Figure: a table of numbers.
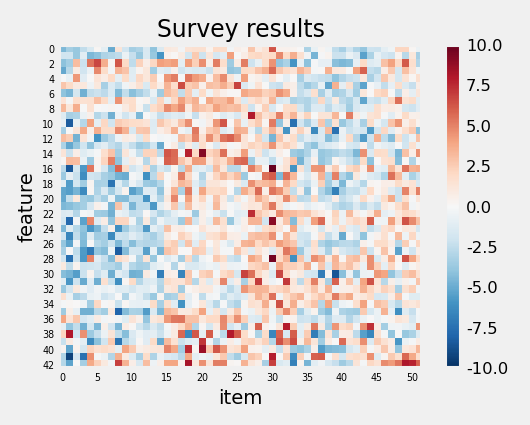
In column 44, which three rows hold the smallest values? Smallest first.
38, 11, 15
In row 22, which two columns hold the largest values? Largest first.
27, 31
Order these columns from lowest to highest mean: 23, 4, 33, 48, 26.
4, 48, 33, 26, 23
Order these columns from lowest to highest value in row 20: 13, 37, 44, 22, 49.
37, 13, 44, 49, 22
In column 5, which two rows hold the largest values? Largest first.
2, 3
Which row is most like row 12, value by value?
5
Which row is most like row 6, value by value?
26
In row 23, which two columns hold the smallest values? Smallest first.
1, 3
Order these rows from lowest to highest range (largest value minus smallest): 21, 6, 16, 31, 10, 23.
6, 21, 31, 10, 23, 16
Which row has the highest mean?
42
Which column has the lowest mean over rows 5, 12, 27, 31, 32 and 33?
8
